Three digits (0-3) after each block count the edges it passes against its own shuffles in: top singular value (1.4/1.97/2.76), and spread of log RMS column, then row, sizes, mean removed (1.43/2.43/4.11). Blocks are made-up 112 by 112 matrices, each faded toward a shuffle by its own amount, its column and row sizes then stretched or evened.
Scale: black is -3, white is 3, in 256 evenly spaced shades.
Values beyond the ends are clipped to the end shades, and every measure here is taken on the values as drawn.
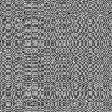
3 1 0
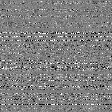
2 0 3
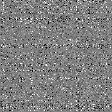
1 1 2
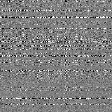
2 1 3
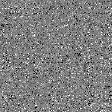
0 1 2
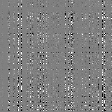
2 3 2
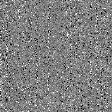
0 2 0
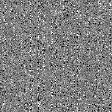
1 2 1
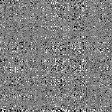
2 2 2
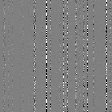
3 3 0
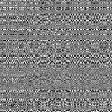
3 0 3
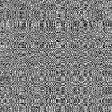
3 1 1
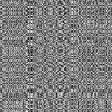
3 3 0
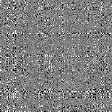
2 2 2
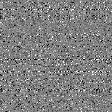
2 0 2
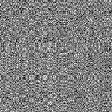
3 0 0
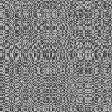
3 1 0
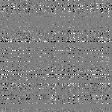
1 2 3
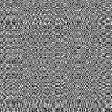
3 1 2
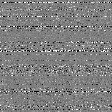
1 0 3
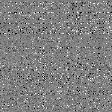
0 1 2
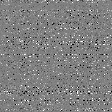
0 1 2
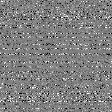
0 0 3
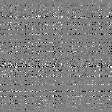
1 2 3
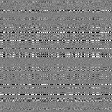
3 1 3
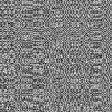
3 1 0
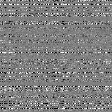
2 1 3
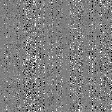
0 3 1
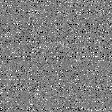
0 1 2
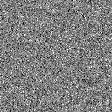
1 0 0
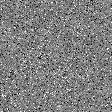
0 0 0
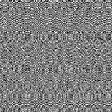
3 0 2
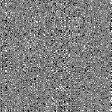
2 2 1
